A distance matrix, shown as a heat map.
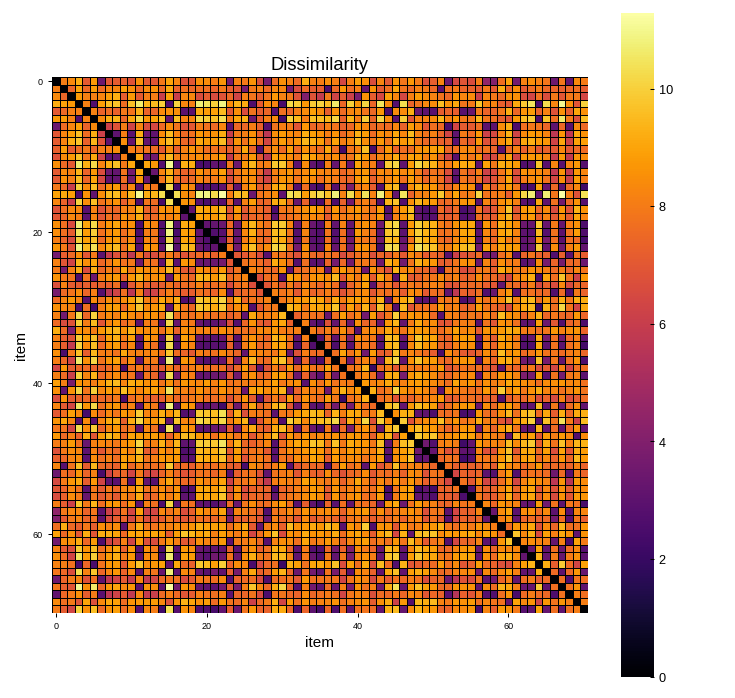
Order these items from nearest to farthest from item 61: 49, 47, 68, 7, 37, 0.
68, 0, 7, 49, 37, 47
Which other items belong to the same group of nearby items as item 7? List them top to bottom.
8, 10, 12, 13, 53
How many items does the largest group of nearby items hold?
21
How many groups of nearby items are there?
9
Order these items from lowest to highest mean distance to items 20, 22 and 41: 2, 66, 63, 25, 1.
63, 1, 25, 2, 66
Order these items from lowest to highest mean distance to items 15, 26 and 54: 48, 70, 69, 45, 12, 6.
45, 48, 69, 6, 12, 70
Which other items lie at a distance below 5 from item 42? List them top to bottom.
9, 27, 38, 59
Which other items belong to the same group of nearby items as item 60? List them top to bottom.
47, 69
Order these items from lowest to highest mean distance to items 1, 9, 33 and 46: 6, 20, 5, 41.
20, 41, 6, 5
